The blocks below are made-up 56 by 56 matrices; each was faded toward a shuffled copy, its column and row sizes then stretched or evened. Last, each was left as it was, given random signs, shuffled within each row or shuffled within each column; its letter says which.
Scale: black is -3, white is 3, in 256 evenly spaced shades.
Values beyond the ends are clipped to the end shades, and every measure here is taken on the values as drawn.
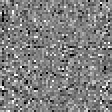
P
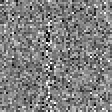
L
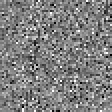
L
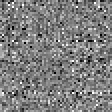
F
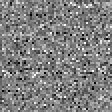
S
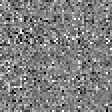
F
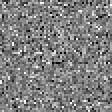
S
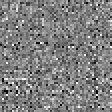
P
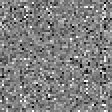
L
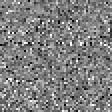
S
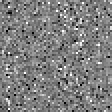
L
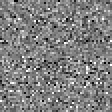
S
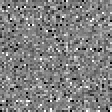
S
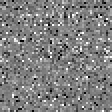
S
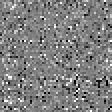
P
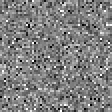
S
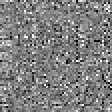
P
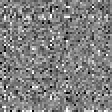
P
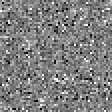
F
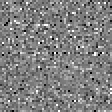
S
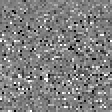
S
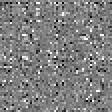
P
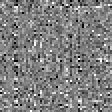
P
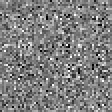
F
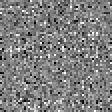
F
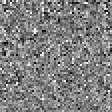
F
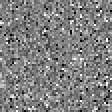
L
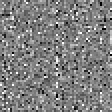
L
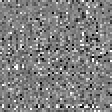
P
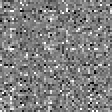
P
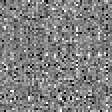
P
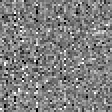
L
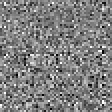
P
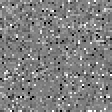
S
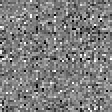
F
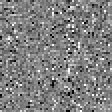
L
